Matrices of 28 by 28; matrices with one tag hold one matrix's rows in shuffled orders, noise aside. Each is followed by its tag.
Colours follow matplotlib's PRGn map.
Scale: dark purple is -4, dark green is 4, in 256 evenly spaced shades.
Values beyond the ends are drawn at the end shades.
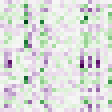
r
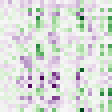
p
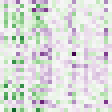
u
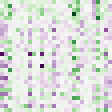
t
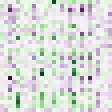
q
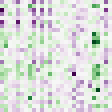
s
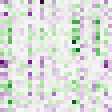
t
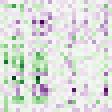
u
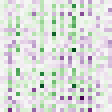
q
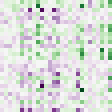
p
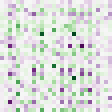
q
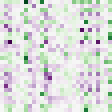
r
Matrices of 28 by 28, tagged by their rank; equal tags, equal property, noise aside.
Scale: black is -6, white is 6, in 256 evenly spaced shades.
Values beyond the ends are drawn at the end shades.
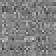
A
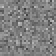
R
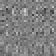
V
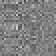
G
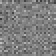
G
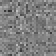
A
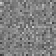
R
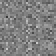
A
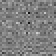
G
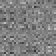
G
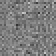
R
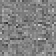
A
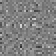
G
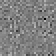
R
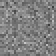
R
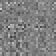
A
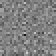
R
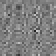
V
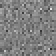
R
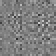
G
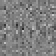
A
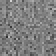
R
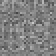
A
